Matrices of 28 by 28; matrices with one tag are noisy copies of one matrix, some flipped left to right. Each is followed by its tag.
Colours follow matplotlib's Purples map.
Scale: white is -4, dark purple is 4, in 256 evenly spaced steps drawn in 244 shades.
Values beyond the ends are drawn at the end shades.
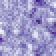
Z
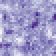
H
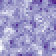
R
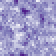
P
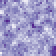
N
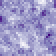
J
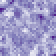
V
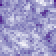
J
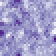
Z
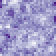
J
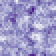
P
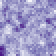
N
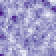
V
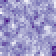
N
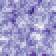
P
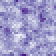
P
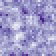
P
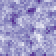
P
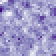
V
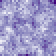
R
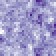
Z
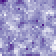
R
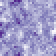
Z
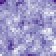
R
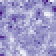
V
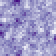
Z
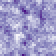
P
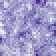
Z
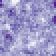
J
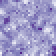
N
